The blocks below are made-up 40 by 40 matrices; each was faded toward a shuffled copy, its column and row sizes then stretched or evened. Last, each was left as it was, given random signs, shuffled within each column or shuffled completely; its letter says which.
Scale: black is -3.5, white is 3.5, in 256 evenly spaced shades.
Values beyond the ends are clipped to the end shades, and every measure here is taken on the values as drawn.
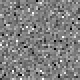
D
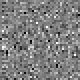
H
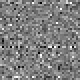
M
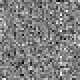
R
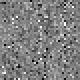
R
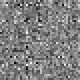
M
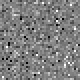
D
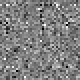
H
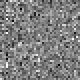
R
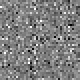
H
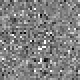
M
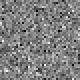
D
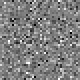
H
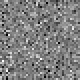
R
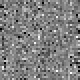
R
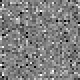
R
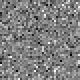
D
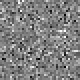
M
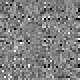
H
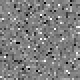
D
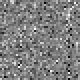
R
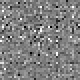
M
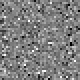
R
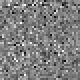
M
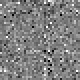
M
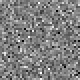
D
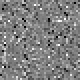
R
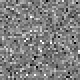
D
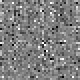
H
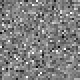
D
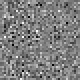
M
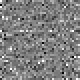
H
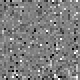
M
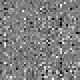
H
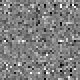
M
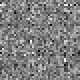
H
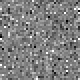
R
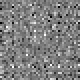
H
